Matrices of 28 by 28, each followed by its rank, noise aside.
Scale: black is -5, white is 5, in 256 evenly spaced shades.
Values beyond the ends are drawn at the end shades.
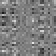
three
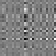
one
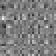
three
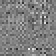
four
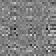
four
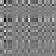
one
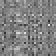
four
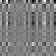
one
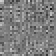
four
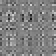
two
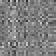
three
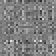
three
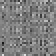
four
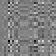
two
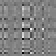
one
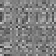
three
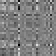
two
